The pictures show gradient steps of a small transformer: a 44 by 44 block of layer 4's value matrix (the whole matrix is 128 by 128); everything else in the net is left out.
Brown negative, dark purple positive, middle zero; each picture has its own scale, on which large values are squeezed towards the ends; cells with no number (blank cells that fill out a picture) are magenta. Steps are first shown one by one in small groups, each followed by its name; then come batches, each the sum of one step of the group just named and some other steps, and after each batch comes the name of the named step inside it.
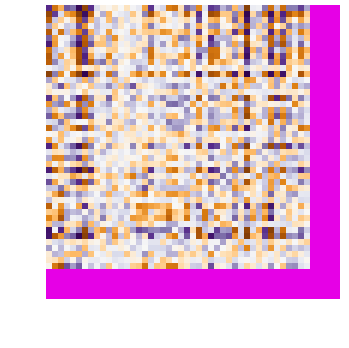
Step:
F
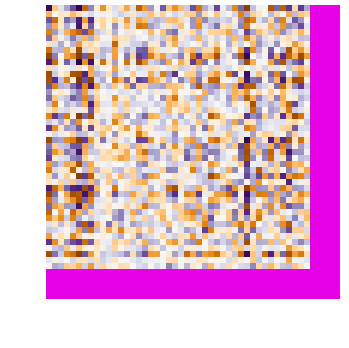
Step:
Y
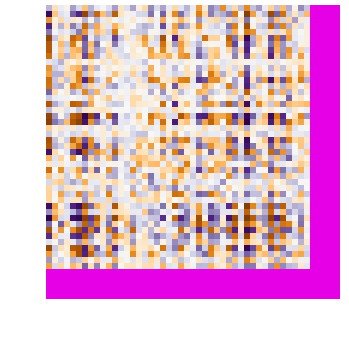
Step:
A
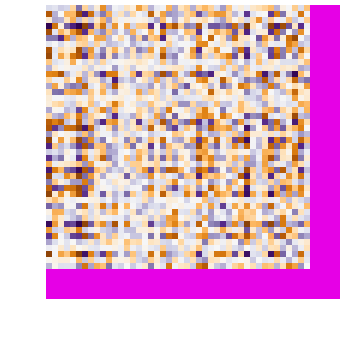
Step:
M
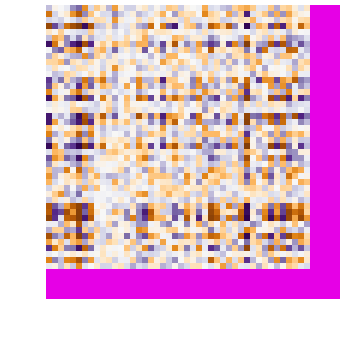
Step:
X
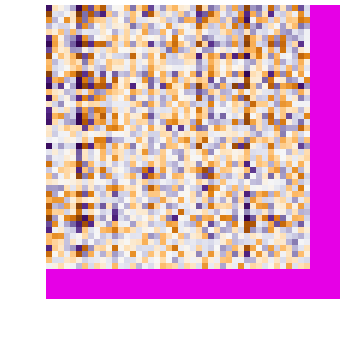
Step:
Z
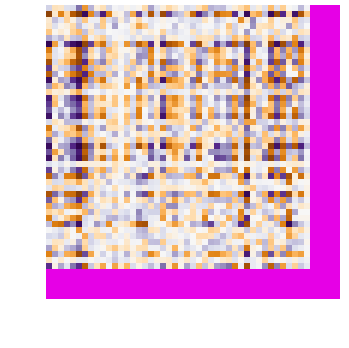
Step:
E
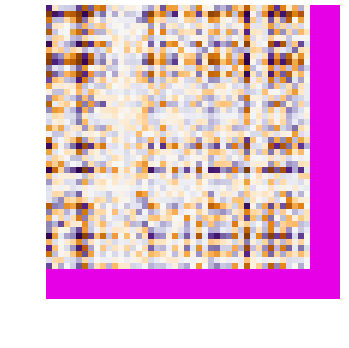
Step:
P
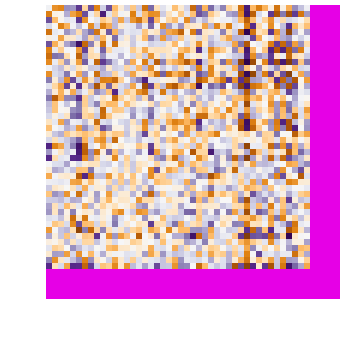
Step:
E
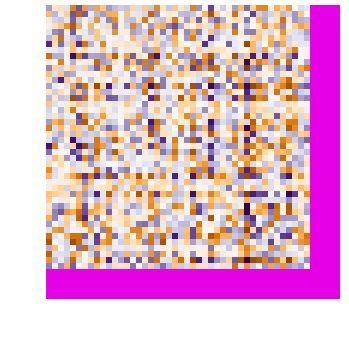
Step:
X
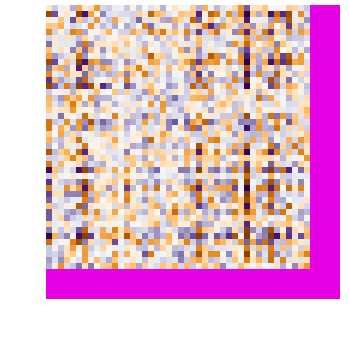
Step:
P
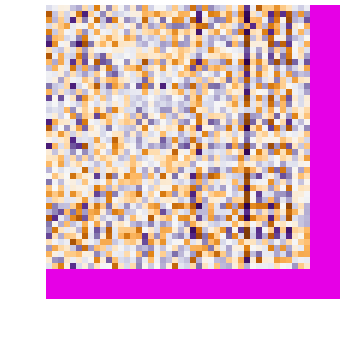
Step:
X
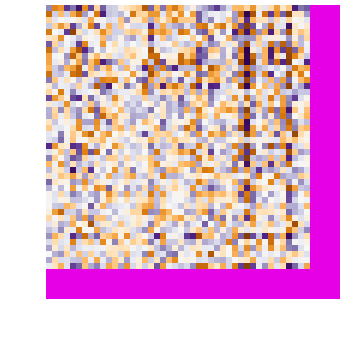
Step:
F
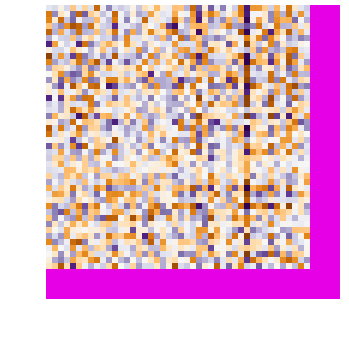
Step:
X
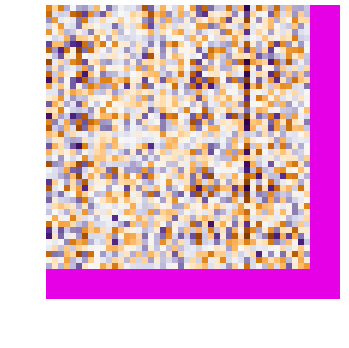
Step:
E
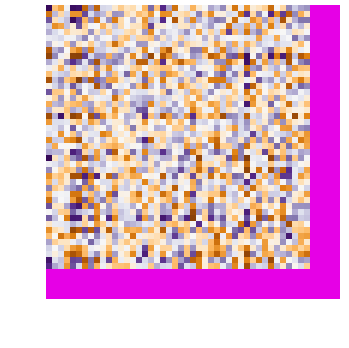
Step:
Y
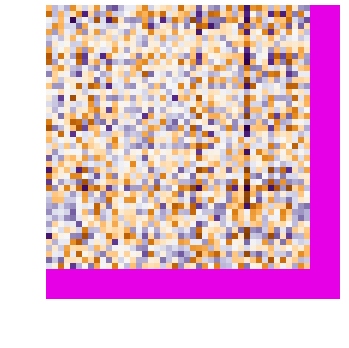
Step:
M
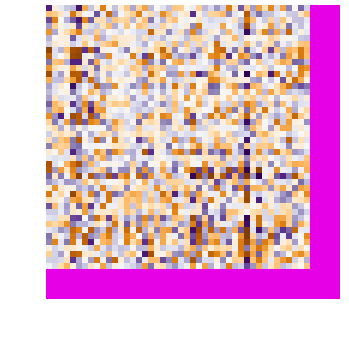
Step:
Y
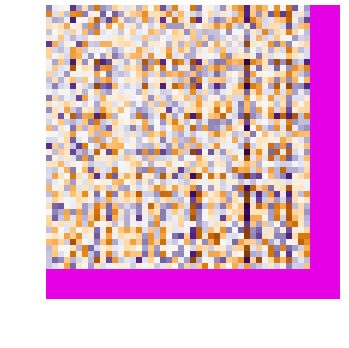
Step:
X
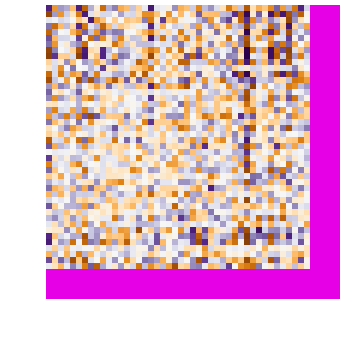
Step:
Y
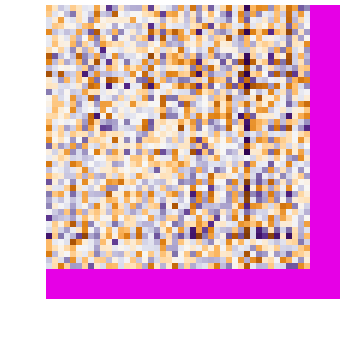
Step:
A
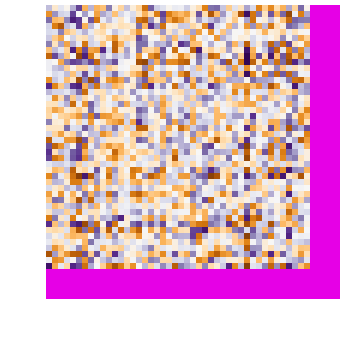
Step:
Y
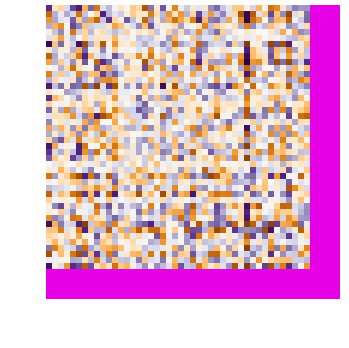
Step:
Z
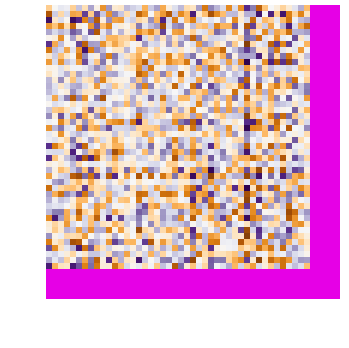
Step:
X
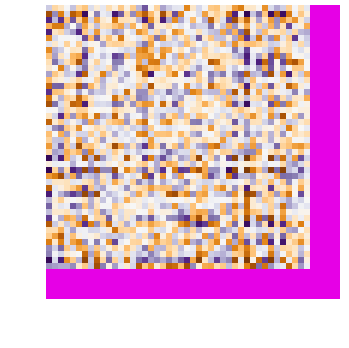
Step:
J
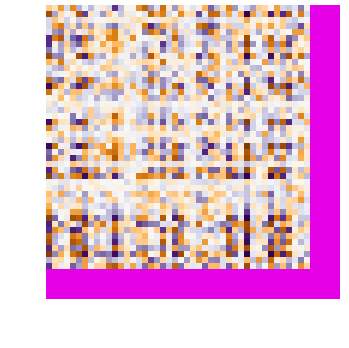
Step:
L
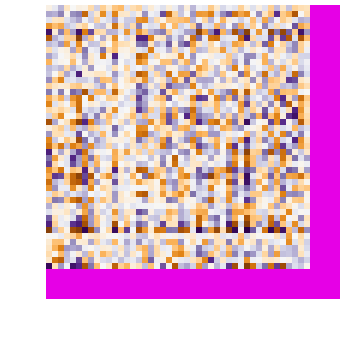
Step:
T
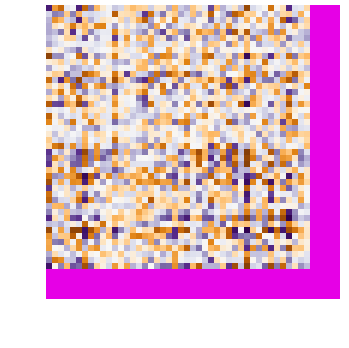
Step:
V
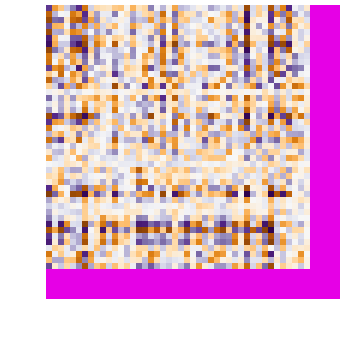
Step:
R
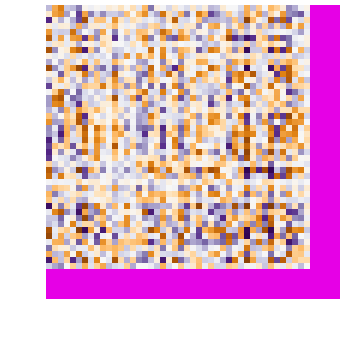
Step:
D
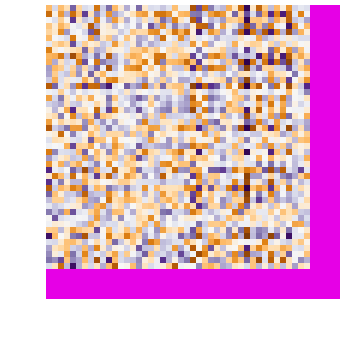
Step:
J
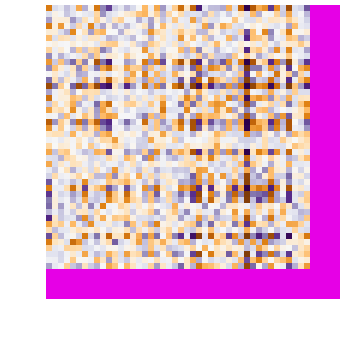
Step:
J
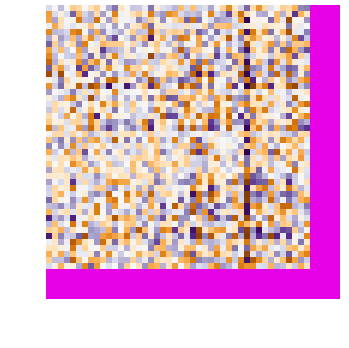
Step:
R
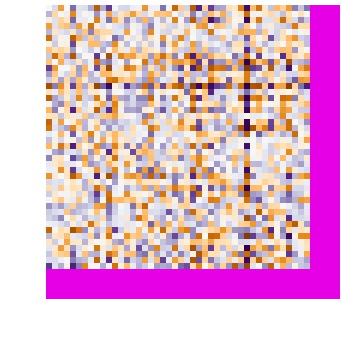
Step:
V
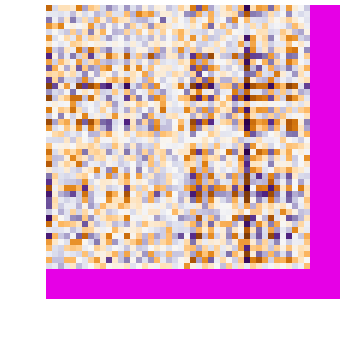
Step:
J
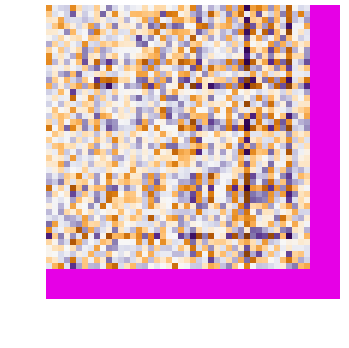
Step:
T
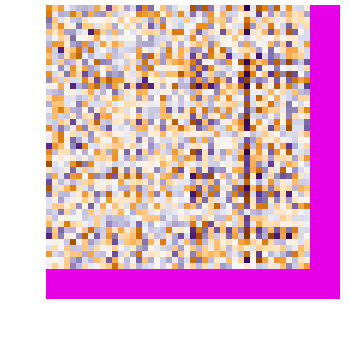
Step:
L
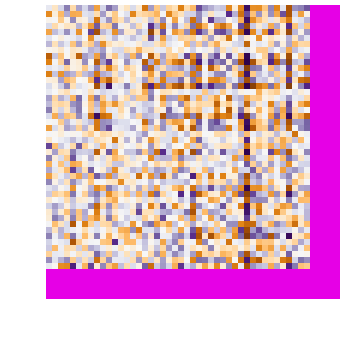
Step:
L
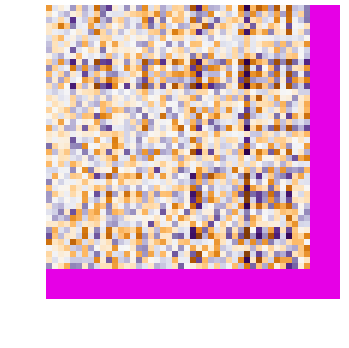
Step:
L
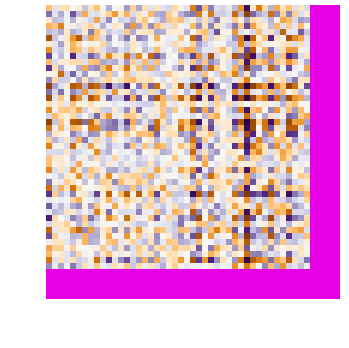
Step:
T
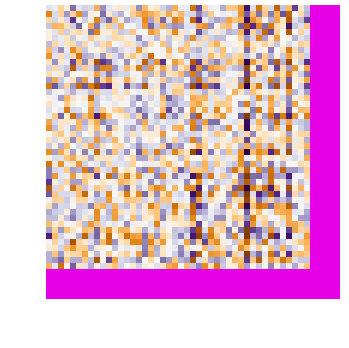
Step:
J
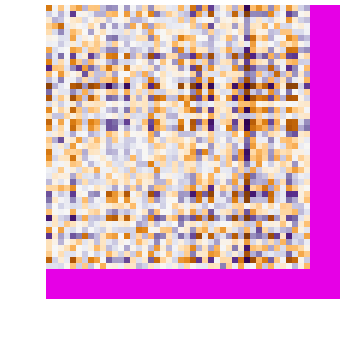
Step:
R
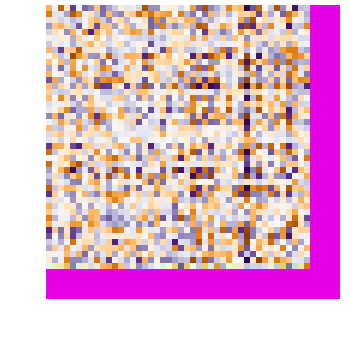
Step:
L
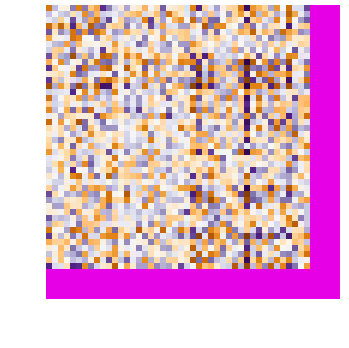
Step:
T
